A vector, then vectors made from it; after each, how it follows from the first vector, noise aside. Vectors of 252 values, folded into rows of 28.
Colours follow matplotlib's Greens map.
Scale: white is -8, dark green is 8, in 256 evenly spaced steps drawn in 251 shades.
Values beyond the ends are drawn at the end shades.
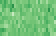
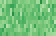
sign-scrambled.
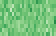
sign-scrambled.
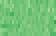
negated, shrunk.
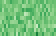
wrapped around, negated.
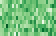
reversed, scaled up.
